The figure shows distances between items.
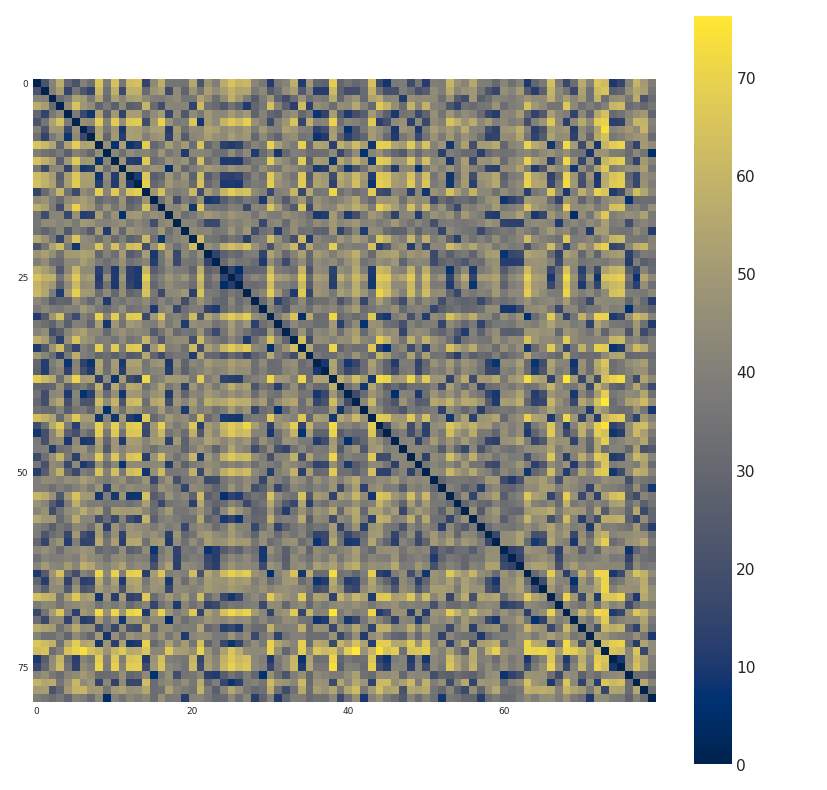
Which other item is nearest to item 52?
79
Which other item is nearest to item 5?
21
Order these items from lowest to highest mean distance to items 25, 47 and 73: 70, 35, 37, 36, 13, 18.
35, 13, 70, 18, 37, 36
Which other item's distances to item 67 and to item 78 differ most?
73
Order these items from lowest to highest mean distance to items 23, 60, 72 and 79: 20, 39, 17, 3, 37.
3, 20, 39, 37, 17
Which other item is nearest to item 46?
40
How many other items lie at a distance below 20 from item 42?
9
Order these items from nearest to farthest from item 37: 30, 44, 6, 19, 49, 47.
49, 6, 19, 30, 47, 44
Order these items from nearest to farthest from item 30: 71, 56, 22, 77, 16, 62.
71, 62, 22, 56, 77, 16
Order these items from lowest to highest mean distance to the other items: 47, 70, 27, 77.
47, 70, 77, 27
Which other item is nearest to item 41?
59
